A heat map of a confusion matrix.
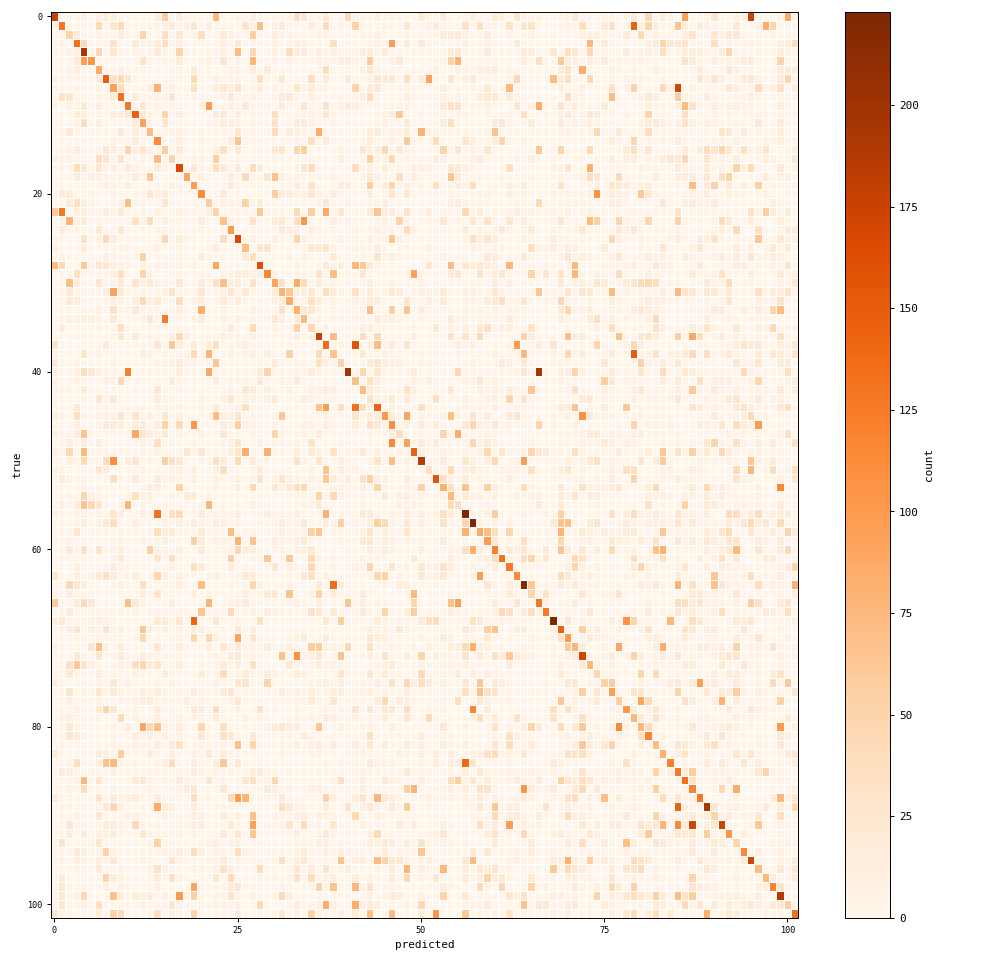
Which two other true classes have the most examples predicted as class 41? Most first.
37, 44
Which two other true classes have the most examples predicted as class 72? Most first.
45, 6
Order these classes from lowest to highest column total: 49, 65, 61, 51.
51, 61, 49, 65
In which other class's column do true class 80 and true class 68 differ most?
19
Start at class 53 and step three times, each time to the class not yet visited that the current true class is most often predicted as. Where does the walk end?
73
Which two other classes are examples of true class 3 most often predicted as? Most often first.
46, 73
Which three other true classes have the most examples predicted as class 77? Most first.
80, 71, 36
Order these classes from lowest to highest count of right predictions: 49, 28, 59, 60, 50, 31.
31, 59, 60, 49, 28, 50
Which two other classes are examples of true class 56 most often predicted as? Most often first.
14, 37
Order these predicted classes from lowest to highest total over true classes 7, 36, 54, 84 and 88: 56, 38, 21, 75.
21, 75, 38, 56
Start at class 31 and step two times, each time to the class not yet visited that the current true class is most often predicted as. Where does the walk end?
85
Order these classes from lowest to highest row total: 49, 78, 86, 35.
35, 78, 86, 49
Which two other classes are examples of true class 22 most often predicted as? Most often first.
1, 37
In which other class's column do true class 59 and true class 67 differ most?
25
